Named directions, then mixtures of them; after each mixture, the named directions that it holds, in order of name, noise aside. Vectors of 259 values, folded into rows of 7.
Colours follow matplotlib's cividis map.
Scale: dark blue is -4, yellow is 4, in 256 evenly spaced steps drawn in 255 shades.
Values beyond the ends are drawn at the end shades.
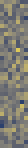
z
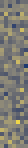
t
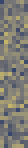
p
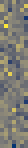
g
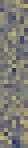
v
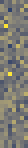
g, p.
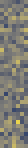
g, t, v.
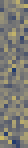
v.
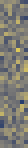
z.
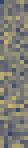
p.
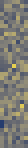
p, v, z.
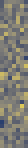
p, z.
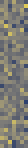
g, t, v.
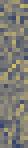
v, z.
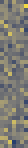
g, t, v.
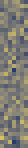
v.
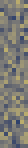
t, v.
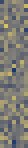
g, p, v.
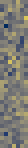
g, v.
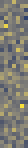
g, p, z.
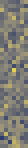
v.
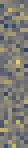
g, t, z.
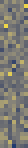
g, p, v.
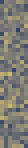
p.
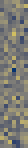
v.
